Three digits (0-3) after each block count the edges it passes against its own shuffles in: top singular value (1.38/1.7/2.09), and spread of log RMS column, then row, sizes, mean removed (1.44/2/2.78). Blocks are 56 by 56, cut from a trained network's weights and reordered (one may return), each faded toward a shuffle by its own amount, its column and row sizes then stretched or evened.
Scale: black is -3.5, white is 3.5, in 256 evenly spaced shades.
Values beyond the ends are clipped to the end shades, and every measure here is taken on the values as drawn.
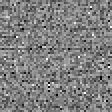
0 0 0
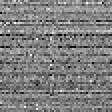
3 0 2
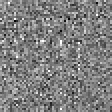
1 2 0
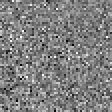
0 1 1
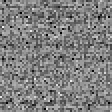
0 0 1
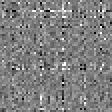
2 2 2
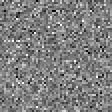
0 0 0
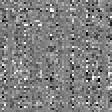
0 3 2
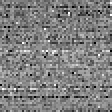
2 0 2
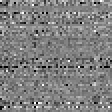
1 1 3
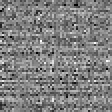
2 2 0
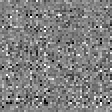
2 2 2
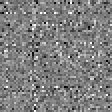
1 1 2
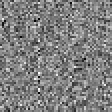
2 1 0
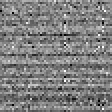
3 1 1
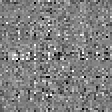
2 2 2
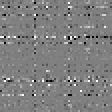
2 2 3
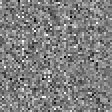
0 1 0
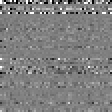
2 0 3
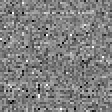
0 1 1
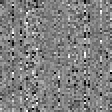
0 3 0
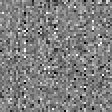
2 2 0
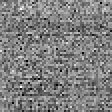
1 1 0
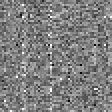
2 1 0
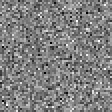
0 0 0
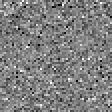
0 0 1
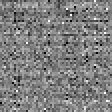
1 2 0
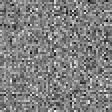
2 2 0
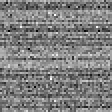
3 0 1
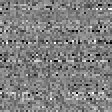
0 0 3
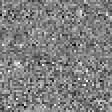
0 0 2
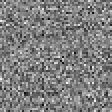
2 1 1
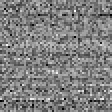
1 0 2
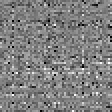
0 2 3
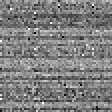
3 1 0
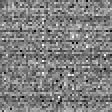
2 1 0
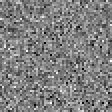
1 0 0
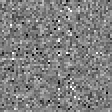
0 1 0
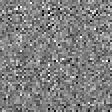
2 1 1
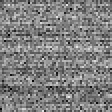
2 0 0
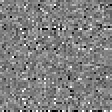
2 0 2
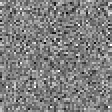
2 1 1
